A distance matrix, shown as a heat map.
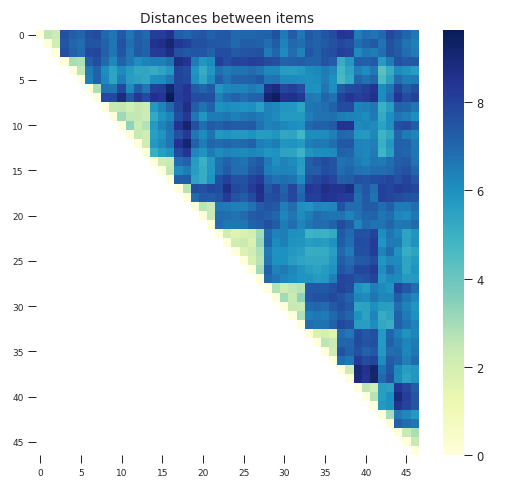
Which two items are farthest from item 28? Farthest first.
7, 6
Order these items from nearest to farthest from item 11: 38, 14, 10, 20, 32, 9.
9, 10, 32, 14, 20, 38
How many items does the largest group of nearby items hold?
6
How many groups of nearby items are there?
14
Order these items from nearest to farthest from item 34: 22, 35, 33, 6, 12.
33, 35, 22, 6, 12
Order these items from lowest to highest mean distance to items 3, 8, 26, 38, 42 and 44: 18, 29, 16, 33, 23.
23, 33, 29, 16, 18
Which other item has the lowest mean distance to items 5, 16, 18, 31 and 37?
4
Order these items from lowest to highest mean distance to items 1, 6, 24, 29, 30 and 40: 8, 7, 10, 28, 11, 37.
28, 11, 8, 10, 7, 37
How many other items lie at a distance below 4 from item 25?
5
